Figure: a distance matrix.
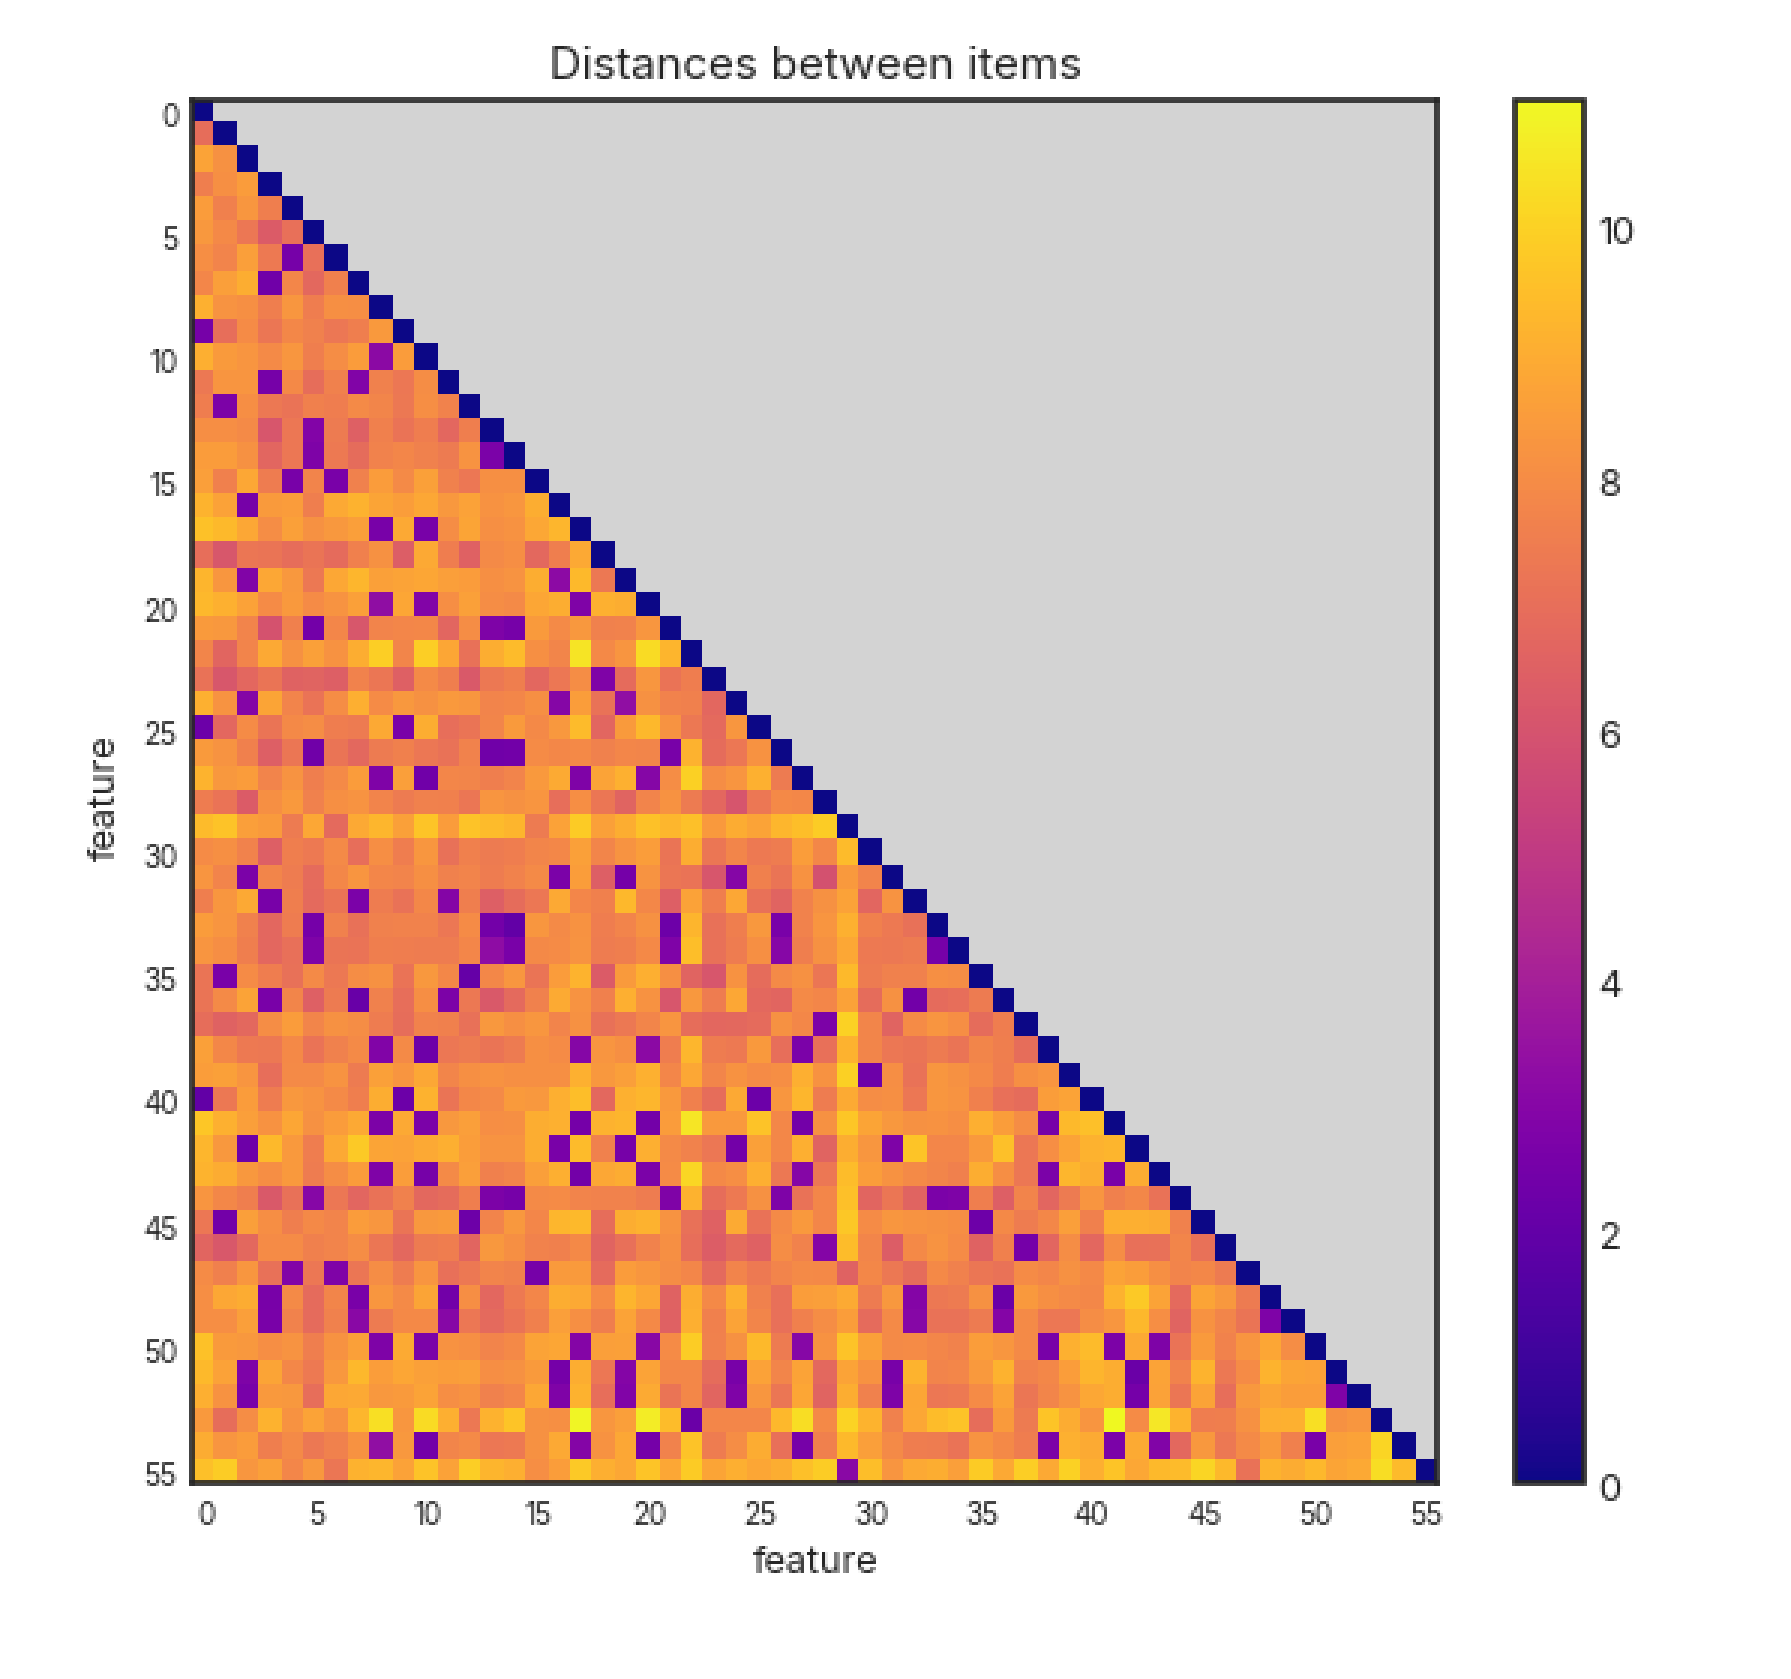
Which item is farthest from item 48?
42
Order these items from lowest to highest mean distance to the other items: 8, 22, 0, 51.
8, 51, 0, 22
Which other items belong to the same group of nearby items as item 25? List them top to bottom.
0, 9, 40
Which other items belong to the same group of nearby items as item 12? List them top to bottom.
1, 35, 45
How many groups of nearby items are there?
12
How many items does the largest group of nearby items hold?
10
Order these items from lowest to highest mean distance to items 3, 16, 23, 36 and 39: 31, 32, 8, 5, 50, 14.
32, 31, 5, 14, 8, 50
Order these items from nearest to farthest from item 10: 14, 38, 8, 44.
38, 8, 44, 14
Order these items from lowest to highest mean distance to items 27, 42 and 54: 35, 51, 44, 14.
51, 44, 14, 35
